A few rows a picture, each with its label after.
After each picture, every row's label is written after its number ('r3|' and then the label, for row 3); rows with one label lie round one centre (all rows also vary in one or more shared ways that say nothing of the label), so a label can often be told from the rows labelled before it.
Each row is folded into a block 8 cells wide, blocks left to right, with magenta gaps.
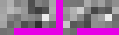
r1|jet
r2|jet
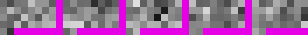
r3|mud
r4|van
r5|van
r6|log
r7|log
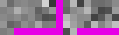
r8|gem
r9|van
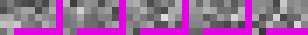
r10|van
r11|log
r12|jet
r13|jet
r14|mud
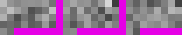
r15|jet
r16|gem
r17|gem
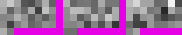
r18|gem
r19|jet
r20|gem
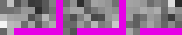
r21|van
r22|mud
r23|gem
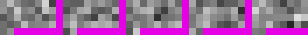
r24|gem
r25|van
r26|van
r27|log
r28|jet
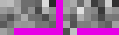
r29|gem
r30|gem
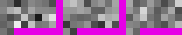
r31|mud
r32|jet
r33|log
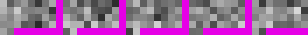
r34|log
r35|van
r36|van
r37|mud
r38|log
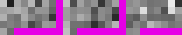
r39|log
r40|log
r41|gem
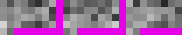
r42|log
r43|van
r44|log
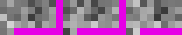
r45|van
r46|van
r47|van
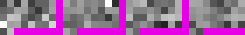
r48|van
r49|gem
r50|jet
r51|jet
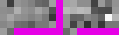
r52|log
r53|jet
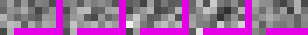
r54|van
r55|van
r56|van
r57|van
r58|gem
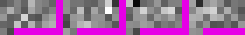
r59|mud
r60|gem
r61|log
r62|log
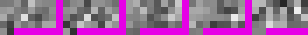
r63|mud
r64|mud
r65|jet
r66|jet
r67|gem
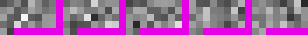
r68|mud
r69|mud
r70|mud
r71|log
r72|gem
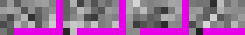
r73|mud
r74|van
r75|jet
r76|mud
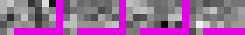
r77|gem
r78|van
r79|jet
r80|van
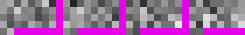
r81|gem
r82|log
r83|mud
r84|mud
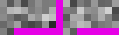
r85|jet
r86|log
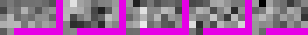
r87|van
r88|jet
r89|log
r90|mud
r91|log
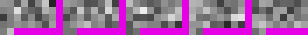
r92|gem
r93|gem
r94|jet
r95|jet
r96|van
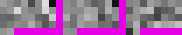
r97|gem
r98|gem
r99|van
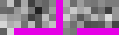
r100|van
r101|jet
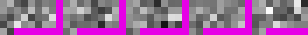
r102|mud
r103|jet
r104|jet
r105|mud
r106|gem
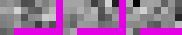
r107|jet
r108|gem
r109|log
